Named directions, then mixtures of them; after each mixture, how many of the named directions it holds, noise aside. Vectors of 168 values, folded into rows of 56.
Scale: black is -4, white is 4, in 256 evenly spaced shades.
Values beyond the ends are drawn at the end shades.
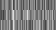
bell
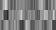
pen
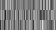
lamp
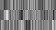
two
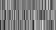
one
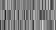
one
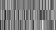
one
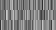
three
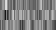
three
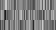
two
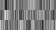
two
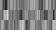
one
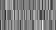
two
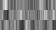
one
